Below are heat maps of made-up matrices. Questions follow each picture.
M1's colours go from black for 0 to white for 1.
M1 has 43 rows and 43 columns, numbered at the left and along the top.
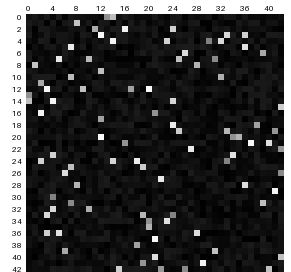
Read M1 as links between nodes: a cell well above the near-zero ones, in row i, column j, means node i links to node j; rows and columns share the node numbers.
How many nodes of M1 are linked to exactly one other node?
12
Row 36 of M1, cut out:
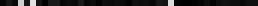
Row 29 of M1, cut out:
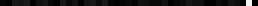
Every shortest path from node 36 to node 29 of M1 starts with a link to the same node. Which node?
node 3
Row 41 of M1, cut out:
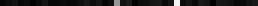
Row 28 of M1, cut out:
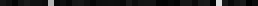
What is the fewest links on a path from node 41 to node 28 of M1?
5
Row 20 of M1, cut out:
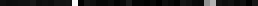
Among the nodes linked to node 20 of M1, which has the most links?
node 12
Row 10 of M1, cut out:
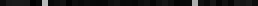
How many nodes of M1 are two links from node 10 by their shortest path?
4
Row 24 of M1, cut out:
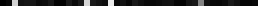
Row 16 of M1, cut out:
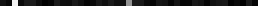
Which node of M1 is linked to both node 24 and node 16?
node 2
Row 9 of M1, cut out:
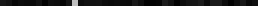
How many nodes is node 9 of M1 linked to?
1
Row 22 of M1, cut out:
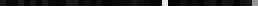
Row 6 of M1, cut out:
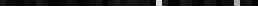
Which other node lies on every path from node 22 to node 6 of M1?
node 42
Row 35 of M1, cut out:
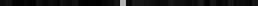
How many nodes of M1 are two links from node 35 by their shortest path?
2
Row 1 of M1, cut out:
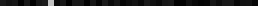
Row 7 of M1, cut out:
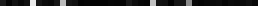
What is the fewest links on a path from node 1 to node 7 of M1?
5
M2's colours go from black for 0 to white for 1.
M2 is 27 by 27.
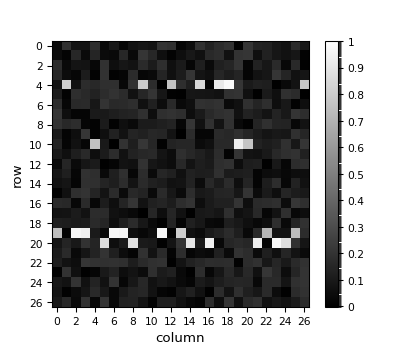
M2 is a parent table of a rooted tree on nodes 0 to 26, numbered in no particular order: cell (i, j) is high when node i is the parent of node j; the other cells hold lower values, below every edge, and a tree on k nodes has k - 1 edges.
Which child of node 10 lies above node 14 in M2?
20
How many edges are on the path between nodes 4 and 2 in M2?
3
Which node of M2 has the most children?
19
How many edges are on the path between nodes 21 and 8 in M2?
2
